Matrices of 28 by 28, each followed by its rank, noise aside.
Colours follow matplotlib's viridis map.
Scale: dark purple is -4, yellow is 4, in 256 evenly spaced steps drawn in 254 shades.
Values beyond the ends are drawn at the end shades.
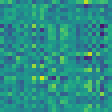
three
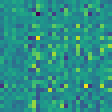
four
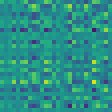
two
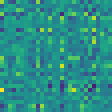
three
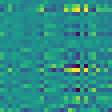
two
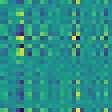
one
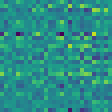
three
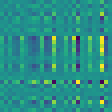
one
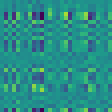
one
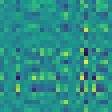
two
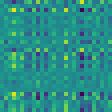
two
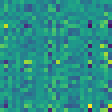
three
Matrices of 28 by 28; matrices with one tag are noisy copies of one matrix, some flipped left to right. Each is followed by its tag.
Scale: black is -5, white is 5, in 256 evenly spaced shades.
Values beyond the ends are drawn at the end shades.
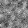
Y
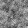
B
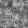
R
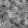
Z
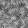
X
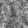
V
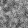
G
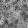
Z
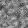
X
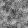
B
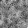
Z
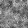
R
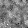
Z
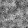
R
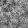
G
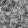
G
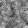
V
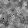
Y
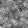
B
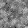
B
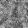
V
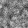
X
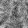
V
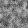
Y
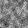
Y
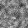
X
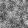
Z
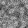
X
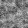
R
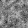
Z
